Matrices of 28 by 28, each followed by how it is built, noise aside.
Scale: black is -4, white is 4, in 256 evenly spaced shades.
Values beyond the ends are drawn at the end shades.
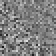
lower triangular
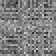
blocks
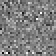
uneven rows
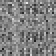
blocks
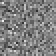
repeating rows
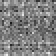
blocks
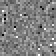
sparse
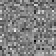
low rank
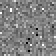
sparse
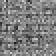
blocks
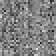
blocks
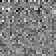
uneven rows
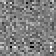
low rank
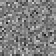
noise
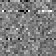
uneven rows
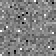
sparse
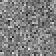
noise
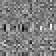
low rank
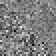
lower triangular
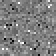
sparse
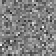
noise
